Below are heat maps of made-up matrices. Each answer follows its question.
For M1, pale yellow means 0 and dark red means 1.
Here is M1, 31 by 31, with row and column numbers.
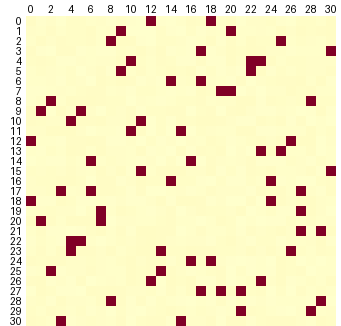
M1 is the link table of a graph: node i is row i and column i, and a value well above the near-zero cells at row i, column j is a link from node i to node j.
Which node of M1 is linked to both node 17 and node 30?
node 3
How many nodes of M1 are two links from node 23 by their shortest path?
4
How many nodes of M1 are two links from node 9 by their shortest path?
2
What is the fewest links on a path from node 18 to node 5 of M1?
7
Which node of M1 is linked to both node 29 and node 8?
node 28
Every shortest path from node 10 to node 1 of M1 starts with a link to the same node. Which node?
node 4
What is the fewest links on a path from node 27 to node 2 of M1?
5
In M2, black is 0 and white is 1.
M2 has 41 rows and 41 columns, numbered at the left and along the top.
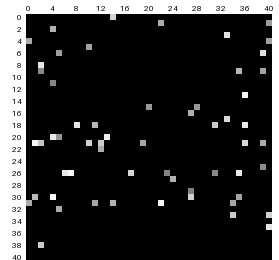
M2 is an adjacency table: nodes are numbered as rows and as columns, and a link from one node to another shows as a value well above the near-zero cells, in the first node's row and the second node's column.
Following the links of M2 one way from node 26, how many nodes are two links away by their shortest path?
9
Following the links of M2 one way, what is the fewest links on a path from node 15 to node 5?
2
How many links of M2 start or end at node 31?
7
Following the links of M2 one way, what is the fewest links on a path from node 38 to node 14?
4
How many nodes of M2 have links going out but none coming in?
12
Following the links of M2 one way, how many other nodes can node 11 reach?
4
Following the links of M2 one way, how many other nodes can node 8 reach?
5
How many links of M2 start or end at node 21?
7
